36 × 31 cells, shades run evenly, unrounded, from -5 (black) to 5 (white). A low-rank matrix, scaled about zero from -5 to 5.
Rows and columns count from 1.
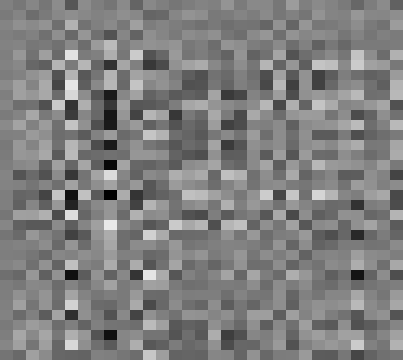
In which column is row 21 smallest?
6
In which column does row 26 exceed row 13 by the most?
9
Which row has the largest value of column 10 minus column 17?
23
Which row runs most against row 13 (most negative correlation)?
18
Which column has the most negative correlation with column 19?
17
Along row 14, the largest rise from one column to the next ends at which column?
12
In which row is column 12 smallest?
7
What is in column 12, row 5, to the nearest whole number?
1
